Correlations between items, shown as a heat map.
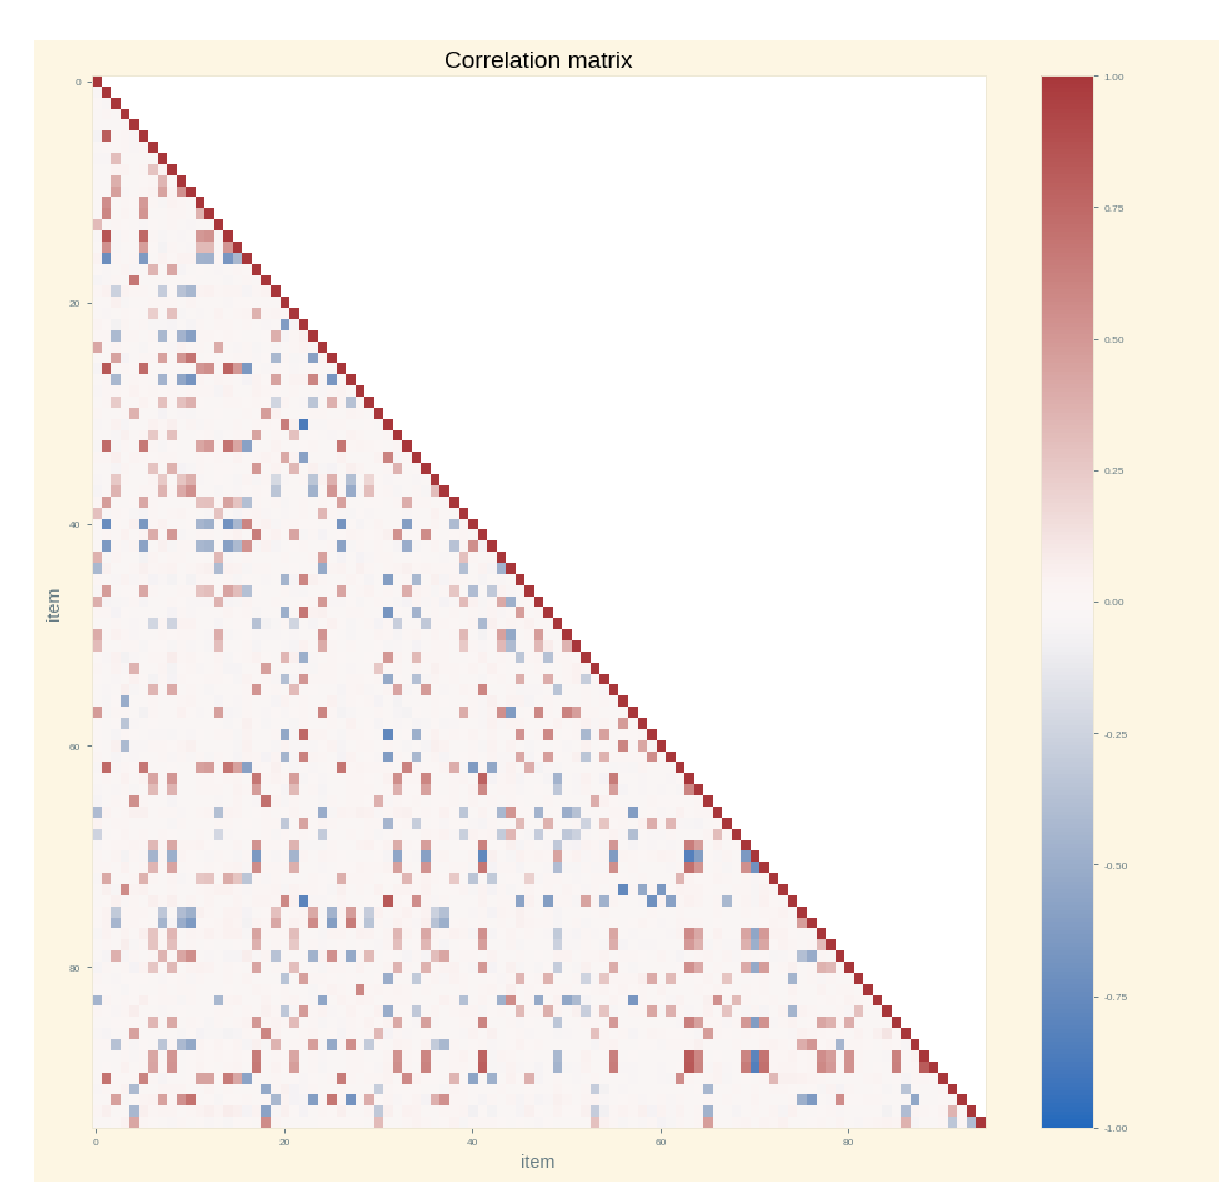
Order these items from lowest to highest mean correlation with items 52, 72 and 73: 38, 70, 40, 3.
40, 70, 38, 3
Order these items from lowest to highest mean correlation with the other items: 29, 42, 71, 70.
70, 42, 29, 71
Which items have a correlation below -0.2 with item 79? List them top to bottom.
19, 23, 27, 75, 76, 87
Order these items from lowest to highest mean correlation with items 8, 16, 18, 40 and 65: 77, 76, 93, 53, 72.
93, 72, 76, 77, 53
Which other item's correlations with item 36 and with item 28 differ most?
82
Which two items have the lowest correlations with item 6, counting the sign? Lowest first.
70, 49
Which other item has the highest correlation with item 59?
22
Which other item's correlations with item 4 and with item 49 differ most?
18
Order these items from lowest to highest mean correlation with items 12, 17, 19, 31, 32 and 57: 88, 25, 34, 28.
25, 28, 34, 88
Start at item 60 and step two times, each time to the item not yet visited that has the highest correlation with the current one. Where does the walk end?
58
